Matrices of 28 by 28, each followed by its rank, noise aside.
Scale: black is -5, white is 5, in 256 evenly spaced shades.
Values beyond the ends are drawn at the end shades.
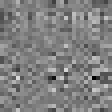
three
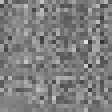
six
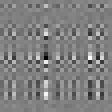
one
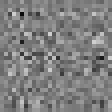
four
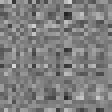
three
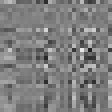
two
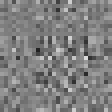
three
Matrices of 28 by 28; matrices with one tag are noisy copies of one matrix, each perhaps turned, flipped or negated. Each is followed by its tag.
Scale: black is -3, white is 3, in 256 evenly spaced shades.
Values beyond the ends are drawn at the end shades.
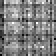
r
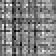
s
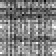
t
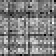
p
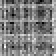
r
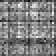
p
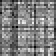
p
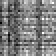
t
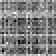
p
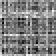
p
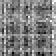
r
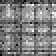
r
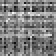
s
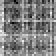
r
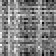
t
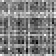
p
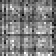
r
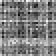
p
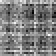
r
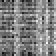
t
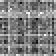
p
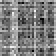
p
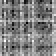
r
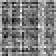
p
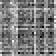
p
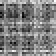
r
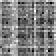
p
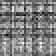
s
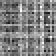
s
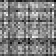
p
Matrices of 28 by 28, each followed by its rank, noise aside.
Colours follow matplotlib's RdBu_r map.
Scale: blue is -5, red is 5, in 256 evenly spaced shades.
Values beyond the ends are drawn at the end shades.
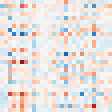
three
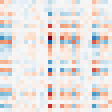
one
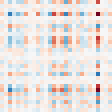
one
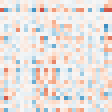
three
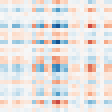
one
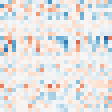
four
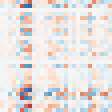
two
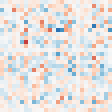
six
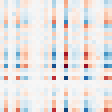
one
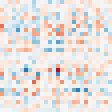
four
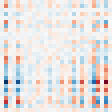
one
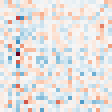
six
